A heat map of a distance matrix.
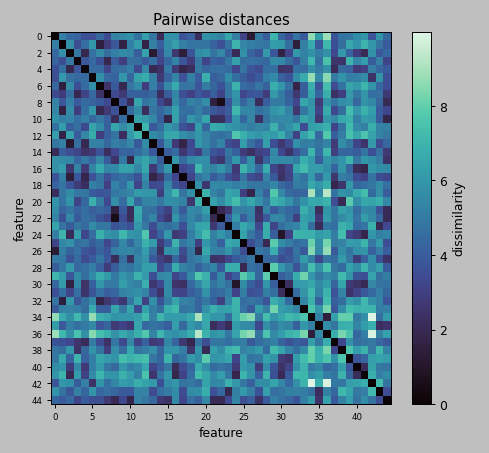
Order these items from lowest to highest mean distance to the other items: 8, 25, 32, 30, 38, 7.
7, 8, 30, 32, 25, 38
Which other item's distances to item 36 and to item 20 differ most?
38
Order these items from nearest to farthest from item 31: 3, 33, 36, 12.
3, 12, 33, 36
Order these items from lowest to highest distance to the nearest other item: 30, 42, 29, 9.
30, 9, 42, 29
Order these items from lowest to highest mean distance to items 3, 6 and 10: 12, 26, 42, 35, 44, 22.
44, 22, 35, 12, 26, 42
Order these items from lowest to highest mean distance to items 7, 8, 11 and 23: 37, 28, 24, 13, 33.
37, 13, 28, 33, 24
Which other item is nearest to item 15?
10
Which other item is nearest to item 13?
2
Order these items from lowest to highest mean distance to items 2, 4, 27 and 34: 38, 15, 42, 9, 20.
15, 9, 20, 38, 42
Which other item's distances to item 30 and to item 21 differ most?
24
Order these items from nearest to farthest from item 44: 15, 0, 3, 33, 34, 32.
15, 3, 32, 0, 33, 34
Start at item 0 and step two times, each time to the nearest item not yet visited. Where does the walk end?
19
